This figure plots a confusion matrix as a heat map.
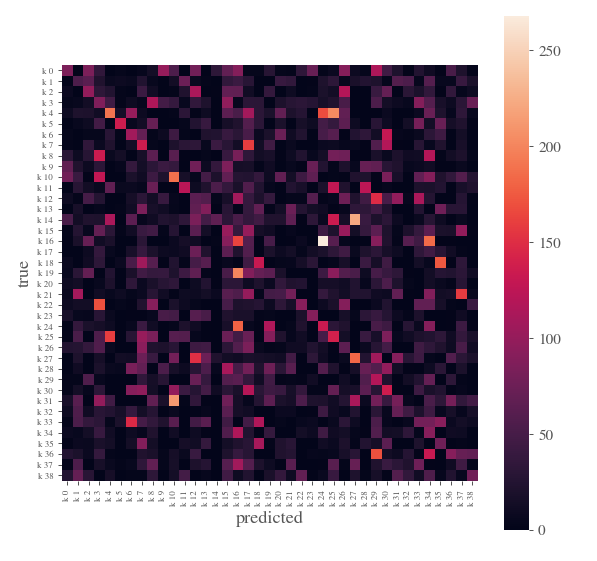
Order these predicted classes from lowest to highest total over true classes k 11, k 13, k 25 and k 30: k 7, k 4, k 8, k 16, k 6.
k 16, k 6, k 8, k 4, k 7
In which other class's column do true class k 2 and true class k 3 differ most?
k 8
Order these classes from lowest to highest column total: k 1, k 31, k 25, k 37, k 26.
k 31, k 1, k 37, k 26, k 25
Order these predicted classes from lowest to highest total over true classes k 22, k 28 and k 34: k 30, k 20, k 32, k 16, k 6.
k 32, k 20, k 6, k 30, k 16
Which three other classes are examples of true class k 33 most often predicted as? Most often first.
k 6, k 18, k 35
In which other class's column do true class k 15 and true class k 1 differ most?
k 26
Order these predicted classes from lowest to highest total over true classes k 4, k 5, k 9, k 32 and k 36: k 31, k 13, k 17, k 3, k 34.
k 13, k 31, k 3, k 17, k 34
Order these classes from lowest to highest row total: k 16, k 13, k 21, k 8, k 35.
k 35, k 13, k 8, k 21, k 16
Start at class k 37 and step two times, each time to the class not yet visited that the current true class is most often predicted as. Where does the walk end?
k 24
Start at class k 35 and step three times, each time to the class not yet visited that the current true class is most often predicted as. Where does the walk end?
k 17
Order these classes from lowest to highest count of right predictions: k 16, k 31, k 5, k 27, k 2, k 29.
k 31, k 2, k 29, k 5, k 16, k 27
